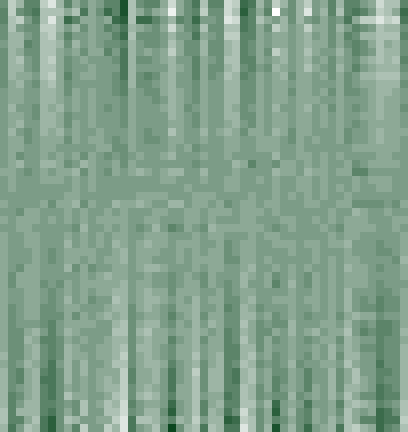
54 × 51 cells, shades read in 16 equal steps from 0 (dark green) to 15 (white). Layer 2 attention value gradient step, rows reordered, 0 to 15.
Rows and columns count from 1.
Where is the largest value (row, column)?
2, 35
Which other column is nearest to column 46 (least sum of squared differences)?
47
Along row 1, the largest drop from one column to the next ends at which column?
31
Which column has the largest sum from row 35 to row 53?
16
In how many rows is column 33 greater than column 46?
17
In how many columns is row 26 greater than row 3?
24
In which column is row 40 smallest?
22
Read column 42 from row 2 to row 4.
5 6 6
